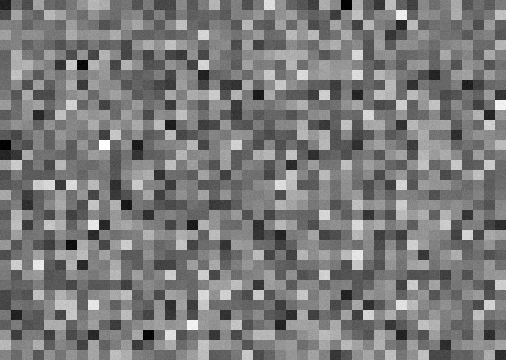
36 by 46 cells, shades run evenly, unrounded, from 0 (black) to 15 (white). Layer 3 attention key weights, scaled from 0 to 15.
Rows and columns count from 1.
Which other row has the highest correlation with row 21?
2
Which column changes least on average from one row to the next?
41
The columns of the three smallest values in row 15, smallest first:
1, 13, 33
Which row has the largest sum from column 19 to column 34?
35
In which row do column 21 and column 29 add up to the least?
32
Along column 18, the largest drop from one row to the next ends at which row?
34
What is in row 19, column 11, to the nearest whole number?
3
